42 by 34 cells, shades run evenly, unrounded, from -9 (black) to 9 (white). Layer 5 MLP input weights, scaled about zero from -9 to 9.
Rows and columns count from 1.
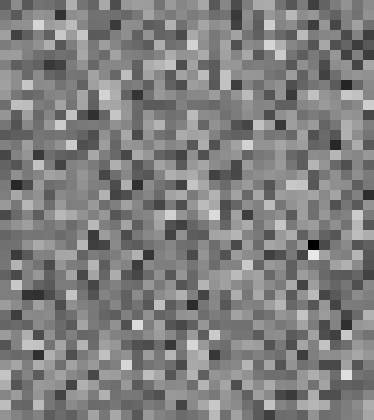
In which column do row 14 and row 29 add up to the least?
9
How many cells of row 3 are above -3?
30
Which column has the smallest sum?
13
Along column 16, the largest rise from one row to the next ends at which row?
36
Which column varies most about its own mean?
29
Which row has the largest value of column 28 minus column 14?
35
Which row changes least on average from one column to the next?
11
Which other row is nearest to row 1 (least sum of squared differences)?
14
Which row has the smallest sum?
25
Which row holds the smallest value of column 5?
7
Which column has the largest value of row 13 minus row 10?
27
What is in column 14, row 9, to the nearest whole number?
-2
